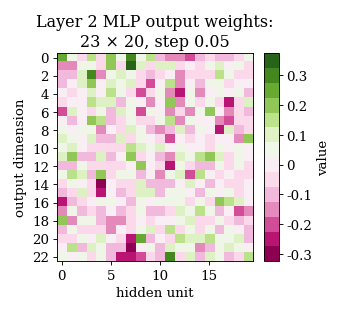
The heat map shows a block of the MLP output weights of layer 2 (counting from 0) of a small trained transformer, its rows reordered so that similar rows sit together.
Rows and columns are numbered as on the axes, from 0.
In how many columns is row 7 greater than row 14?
8
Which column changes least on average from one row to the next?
5
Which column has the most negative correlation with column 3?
12
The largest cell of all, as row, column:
1, 7
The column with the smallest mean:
10
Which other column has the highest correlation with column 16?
18
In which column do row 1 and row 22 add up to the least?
6
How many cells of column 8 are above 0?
12
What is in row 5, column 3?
0.15
